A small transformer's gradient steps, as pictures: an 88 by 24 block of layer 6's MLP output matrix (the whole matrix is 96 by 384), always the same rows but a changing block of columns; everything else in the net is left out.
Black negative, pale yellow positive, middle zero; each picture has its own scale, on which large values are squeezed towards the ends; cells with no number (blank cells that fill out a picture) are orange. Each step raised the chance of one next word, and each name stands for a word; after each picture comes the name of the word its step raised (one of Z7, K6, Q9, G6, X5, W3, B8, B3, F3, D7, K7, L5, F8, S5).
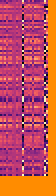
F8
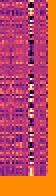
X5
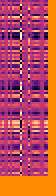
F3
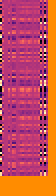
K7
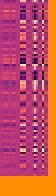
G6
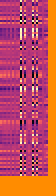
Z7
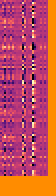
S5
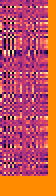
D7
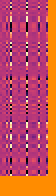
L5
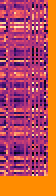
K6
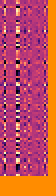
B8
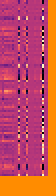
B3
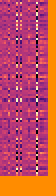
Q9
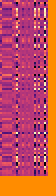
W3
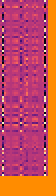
F8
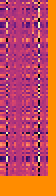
W3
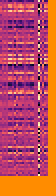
G6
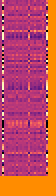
F3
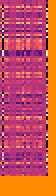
D7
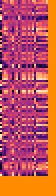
B3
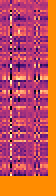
B3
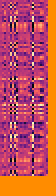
L5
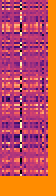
L5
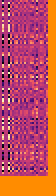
Q9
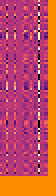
F3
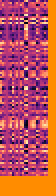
Z7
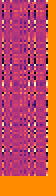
G6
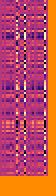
F3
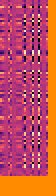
D7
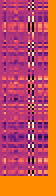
L5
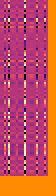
K6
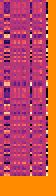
K7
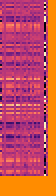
L5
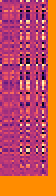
G6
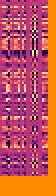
D7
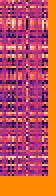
S5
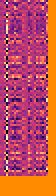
Q9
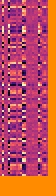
B8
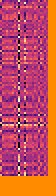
F8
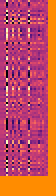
Z7
